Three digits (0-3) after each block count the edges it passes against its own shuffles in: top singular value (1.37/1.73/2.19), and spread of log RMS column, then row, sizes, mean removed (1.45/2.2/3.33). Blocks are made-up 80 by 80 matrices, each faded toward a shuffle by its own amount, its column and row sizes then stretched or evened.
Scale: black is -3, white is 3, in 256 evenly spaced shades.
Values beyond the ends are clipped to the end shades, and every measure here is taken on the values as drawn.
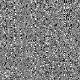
2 2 0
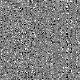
1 2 1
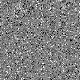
2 1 0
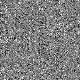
0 1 0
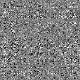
1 2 2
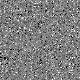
0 1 1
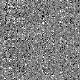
1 2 0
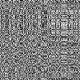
3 0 2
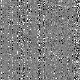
1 3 1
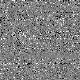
0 1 2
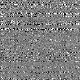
2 1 3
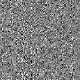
2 2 0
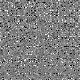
2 1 2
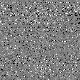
0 0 2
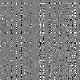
3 3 2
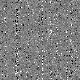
0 2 0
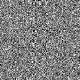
2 1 0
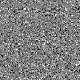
2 0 1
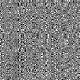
3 2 0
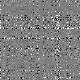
2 2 3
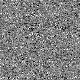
0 0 1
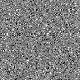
2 0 1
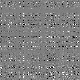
1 2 3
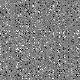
0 2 1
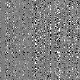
2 3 1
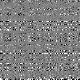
3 2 3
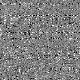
2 0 2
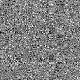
2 0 1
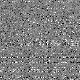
2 0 2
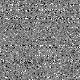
2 0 2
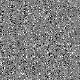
1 2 1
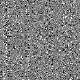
1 2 0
